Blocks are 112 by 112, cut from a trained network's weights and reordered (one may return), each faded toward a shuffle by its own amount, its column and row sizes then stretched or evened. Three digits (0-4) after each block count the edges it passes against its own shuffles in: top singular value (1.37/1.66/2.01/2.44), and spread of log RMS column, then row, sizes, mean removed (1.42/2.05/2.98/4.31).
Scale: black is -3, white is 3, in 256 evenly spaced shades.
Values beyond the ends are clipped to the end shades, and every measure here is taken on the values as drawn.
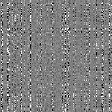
3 4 2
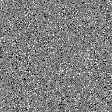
0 1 0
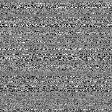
0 0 4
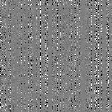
2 4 2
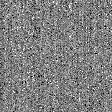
1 0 0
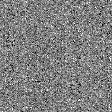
1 1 0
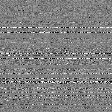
1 0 4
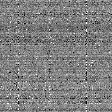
3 2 2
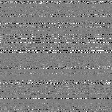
2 0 4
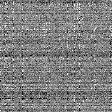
4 3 1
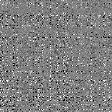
1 3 3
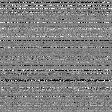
4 0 4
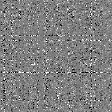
3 3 2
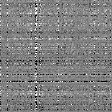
4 3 3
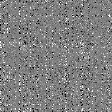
0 3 2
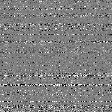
3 1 4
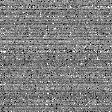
3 1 2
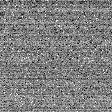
2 0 0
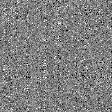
0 2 1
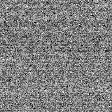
1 1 0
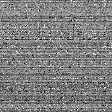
4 1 2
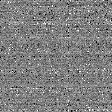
1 1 2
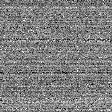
3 0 2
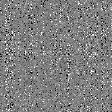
1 3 1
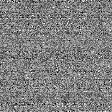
1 1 2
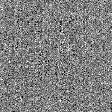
1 1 0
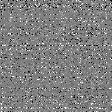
1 2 3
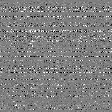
2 1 4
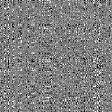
4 3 2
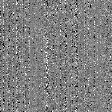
1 3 0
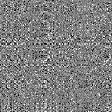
4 2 2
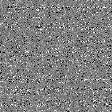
1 1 3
